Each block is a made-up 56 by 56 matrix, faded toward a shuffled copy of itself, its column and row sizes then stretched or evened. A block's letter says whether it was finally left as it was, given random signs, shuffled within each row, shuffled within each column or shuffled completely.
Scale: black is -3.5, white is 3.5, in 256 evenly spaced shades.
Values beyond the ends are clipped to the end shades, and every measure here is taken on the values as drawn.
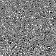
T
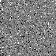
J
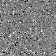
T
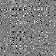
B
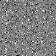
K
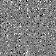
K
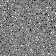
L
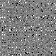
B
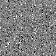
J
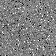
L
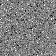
L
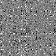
B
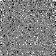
K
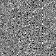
J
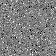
L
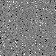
J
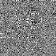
B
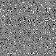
K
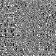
B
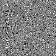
J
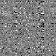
B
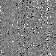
J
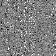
J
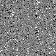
J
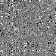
B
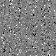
J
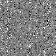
J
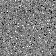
L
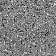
L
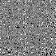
K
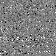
T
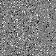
J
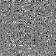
B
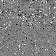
T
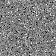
L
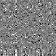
B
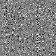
K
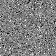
L
